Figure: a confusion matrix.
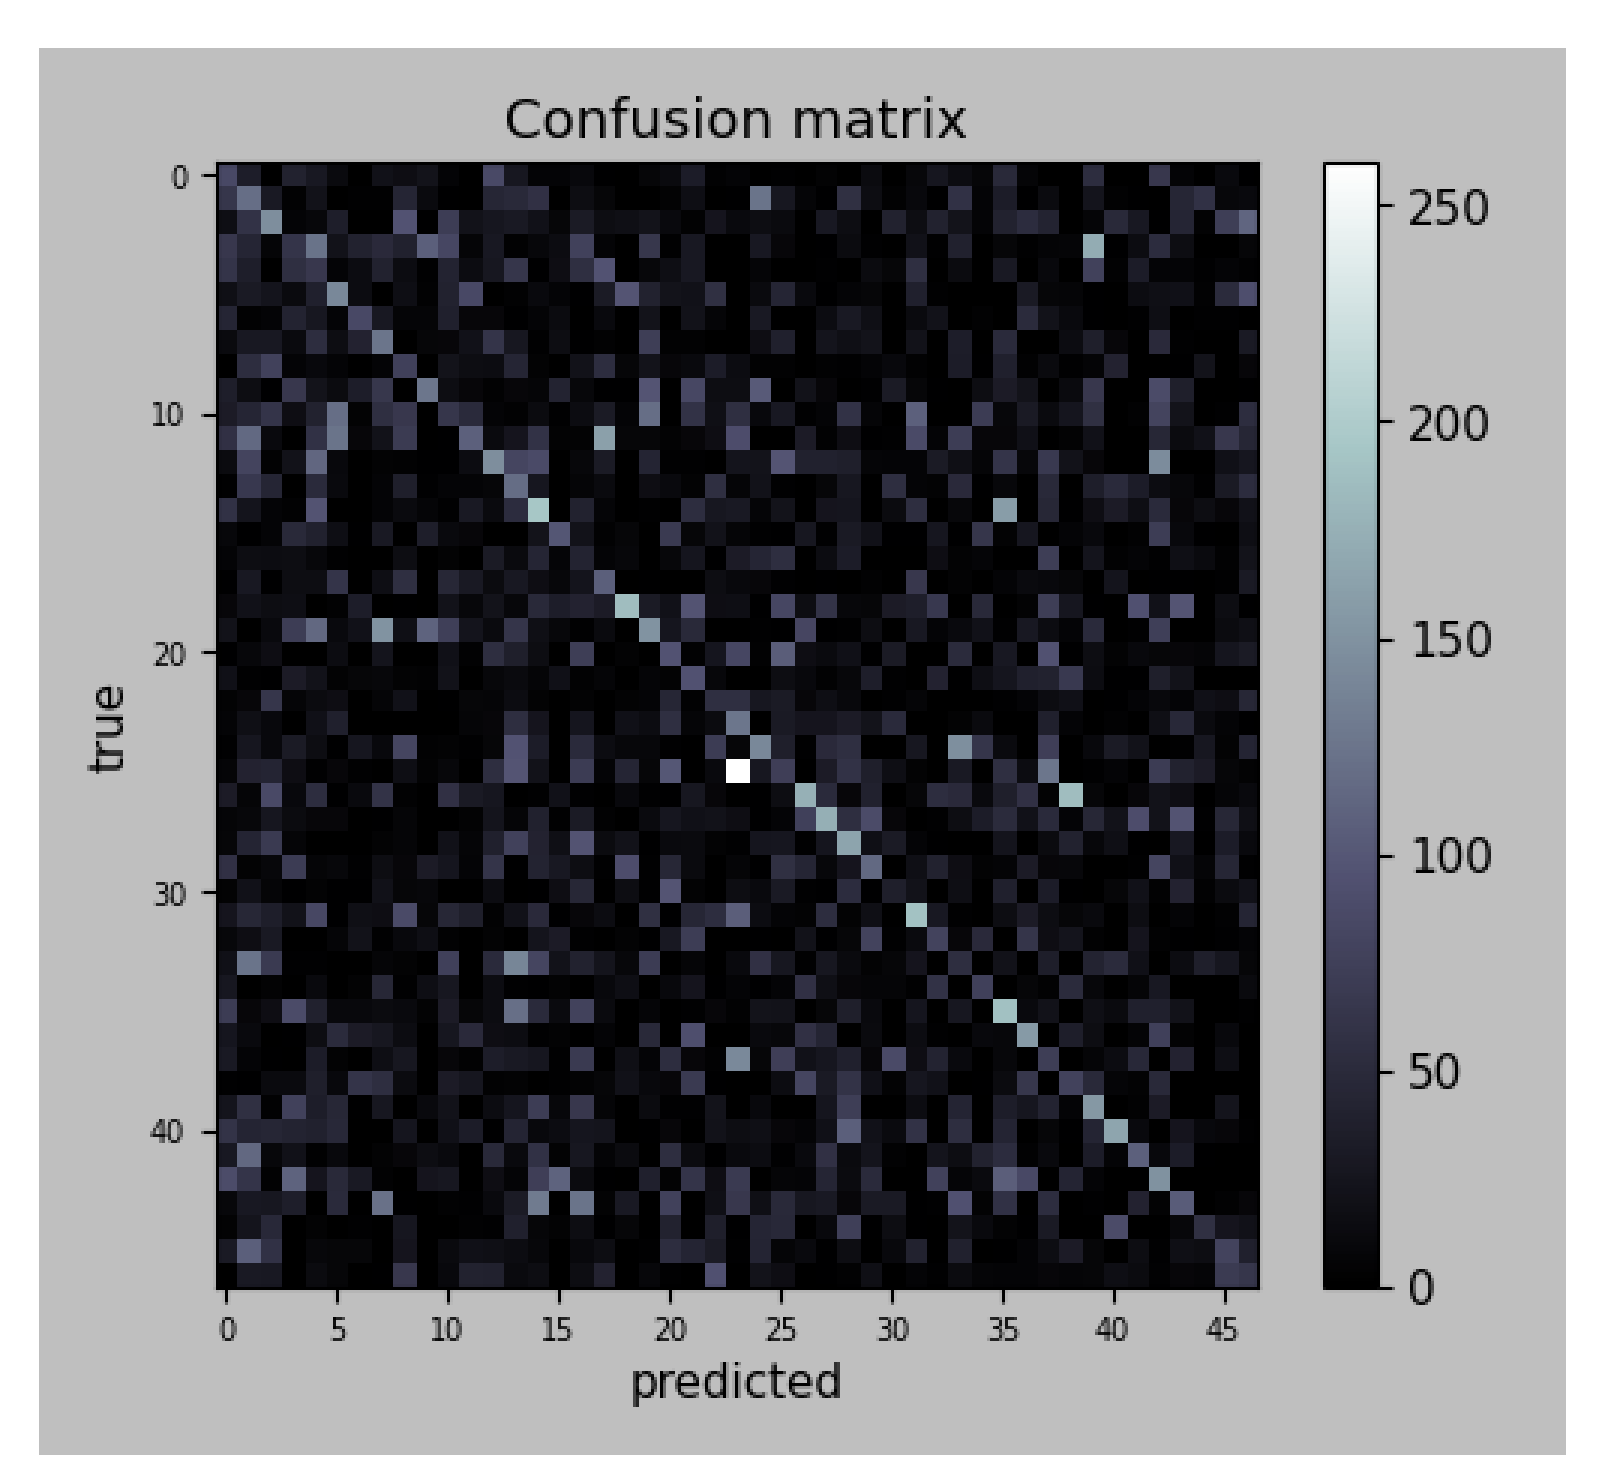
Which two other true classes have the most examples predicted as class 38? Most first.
26, 21
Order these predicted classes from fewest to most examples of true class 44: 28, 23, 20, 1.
23, 1, 20, 28
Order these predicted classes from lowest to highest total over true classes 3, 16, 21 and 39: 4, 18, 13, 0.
18, 13, 0, 4
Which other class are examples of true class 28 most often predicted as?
16
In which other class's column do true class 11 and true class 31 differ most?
17
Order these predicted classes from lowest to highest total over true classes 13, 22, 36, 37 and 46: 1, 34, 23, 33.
34, 33, 1, 23
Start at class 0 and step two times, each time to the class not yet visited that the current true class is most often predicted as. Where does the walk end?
42
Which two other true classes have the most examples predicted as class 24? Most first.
1, 9
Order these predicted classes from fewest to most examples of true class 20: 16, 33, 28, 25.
28, 33, 16, 25
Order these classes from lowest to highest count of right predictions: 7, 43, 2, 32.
32, 43, 7, 2
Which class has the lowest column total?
44
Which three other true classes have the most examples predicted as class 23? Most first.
25, 37, 31
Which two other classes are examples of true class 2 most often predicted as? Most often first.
46, 8
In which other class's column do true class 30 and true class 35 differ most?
13
